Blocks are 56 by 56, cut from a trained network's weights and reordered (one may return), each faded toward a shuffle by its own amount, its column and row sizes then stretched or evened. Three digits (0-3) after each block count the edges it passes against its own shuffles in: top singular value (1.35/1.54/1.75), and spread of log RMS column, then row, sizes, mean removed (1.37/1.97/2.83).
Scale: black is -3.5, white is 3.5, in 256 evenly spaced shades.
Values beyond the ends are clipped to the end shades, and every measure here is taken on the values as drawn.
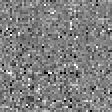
0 1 2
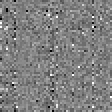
0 2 1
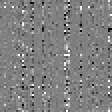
1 3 1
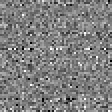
2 0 2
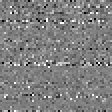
1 0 3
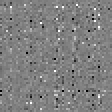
0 2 1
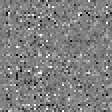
0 2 2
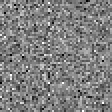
2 1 0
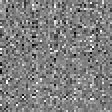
2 2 1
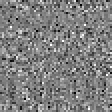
3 0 1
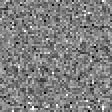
1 0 0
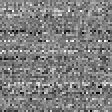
1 0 3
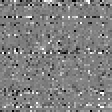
2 1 3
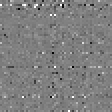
2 1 2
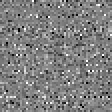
1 0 2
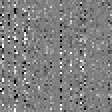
1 3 0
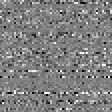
2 0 3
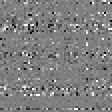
1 2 3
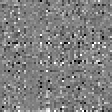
0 2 2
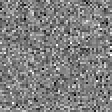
3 0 0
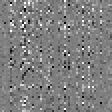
1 3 1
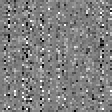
0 3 0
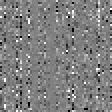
0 3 0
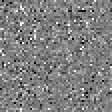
1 1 1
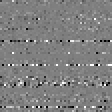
2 0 3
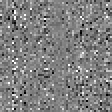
2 3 0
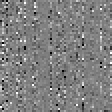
0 3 0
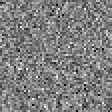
1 0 0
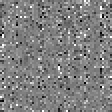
0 3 1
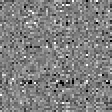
2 2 1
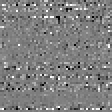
0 1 3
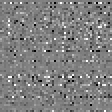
0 1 3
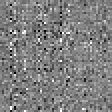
2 2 1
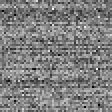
3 1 0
